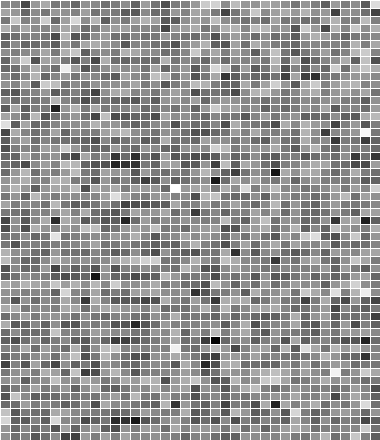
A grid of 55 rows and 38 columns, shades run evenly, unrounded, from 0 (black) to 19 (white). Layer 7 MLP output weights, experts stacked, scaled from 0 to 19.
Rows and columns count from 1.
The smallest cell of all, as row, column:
43, 22
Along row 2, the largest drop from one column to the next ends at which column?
34
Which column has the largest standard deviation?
37
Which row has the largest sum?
24
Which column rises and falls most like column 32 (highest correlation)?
31
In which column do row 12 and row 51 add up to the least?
10
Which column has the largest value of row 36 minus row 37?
6
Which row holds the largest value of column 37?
17
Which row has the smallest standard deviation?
13
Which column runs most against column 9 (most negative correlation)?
23
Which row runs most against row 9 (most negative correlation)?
2
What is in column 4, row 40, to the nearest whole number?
9
